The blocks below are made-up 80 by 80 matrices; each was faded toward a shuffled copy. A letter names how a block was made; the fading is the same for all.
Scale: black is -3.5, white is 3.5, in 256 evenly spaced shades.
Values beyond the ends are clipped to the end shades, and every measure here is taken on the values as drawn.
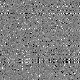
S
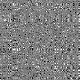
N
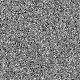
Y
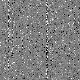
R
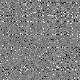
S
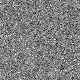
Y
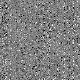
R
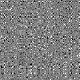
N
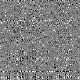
S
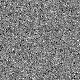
Y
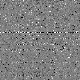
S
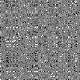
N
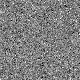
Y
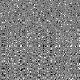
N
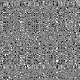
N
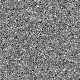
Y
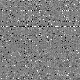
S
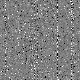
R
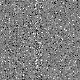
R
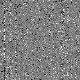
R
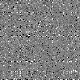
S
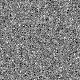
Y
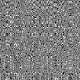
N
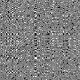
N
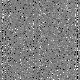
R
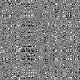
N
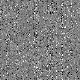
R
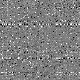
S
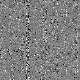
R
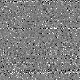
S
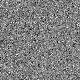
Y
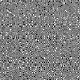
N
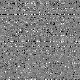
S
